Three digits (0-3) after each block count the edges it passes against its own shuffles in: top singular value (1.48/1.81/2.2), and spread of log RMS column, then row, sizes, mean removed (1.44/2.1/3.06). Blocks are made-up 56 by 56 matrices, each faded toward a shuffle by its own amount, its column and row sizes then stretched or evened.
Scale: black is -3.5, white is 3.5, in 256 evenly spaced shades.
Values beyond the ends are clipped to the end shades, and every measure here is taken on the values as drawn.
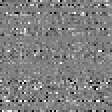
1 0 3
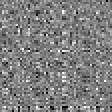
3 1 2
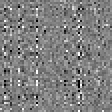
3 2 1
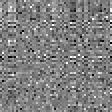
3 1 1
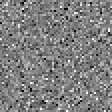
1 0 0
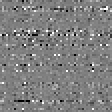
1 1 3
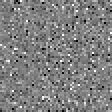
0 1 0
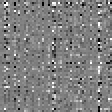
1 3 2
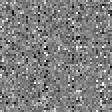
0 2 0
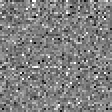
1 0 1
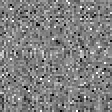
2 0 0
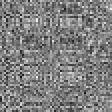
3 1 1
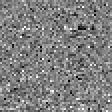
1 0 1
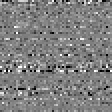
1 0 3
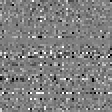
1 1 3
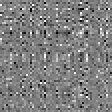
3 2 1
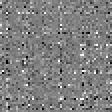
0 2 2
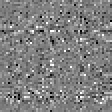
2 1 2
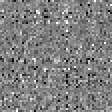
1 1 2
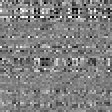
3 0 3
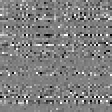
3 0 3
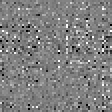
1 2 2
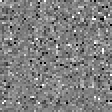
0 1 1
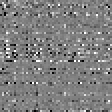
1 1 3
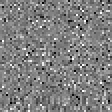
2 1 0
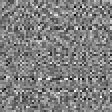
3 1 2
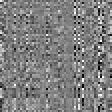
3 3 1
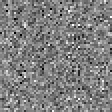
0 1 0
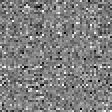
2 1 2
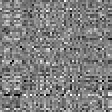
3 1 2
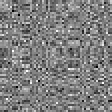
3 1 0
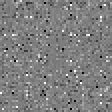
1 1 1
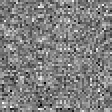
2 1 0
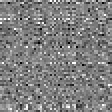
3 1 2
